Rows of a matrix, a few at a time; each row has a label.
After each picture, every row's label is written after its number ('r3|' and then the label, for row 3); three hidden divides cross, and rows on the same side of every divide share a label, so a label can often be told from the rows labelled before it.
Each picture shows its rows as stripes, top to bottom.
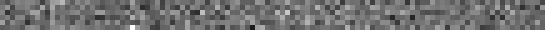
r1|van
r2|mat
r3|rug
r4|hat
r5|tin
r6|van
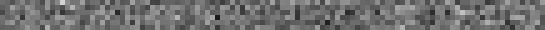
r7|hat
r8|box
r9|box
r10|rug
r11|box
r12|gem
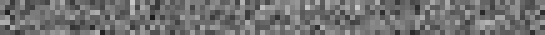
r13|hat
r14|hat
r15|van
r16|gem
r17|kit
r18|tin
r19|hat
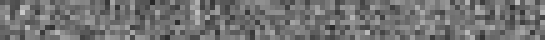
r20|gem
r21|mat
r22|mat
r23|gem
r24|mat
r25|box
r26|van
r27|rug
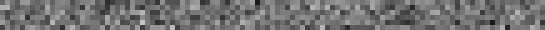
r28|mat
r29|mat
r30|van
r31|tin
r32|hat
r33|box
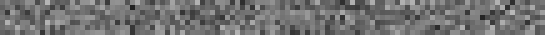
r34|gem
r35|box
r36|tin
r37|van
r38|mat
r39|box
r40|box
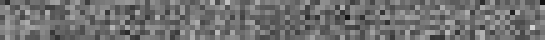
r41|rug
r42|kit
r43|gem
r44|box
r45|mat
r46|box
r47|mat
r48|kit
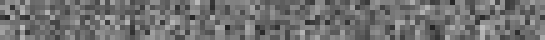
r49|box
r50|mat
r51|mat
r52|rug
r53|box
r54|kit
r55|kit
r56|kit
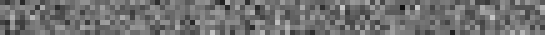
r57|van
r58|kit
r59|kit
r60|box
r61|rug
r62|van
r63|rug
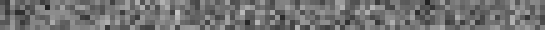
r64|rug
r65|tin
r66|van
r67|rug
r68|rug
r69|gem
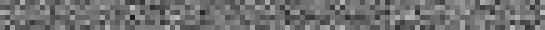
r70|kit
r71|van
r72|mat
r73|box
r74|mat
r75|tin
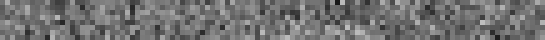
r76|kit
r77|box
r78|box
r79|rug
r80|kit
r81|hat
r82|hat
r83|tin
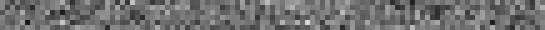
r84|hat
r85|tin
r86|kit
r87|kit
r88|hat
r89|gem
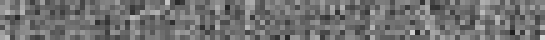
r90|kit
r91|kit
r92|kit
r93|gem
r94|mat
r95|mat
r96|gem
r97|mat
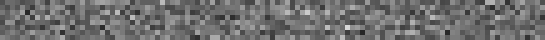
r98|rug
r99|hat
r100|tin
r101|van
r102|box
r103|hat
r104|box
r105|tin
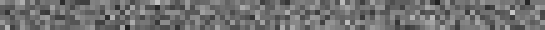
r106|kit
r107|hat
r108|rug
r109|gem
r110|hat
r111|mat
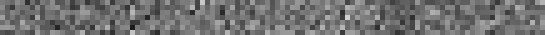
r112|tin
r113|hat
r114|van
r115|hat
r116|kit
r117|kit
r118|hat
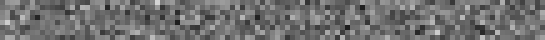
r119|box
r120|gem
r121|mat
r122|mat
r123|mat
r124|rug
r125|van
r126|kit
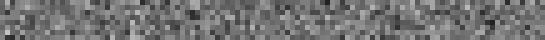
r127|gem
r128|gem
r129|rug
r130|tin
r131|hat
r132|hat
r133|mat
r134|van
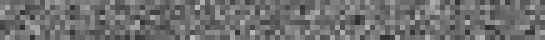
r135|van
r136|mat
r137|hat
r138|kit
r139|gem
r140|van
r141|tin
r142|mat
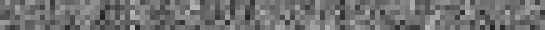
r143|gem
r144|gem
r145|van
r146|van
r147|mat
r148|hat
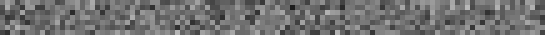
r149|gem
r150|gem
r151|hat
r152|van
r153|rug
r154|mat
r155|rug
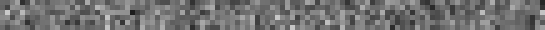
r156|rug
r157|rug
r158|kit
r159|tin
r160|tin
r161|tin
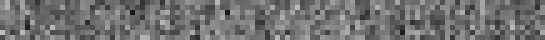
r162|mat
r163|mat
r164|kit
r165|kit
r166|tin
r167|tin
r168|mat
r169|tin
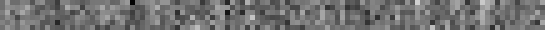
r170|kit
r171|box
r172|kit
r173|kit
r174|kit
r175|mat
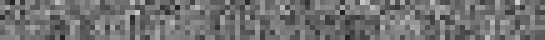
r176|van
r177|mat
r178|van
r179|box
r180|box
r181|box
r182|box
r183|box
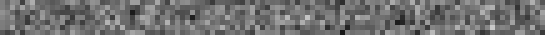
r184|gem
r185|kit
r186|kit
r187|tin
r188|tin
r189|box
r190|van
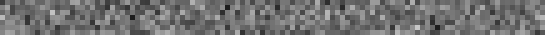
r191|gem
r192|mat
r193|hat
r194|tin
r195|tin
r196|kit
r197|box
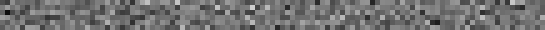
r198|rug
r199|mat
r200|van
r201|kit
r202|tin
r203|gem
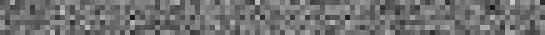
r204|rug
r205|hat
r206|hat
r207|box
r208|hat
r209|mat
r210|tin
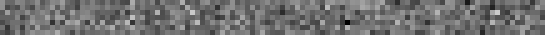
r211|hat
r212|hat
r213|gem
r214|van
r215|box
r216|van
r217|van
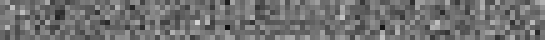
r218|mat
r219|kit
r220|kit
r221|kit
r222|gem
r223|mat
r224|box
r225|tin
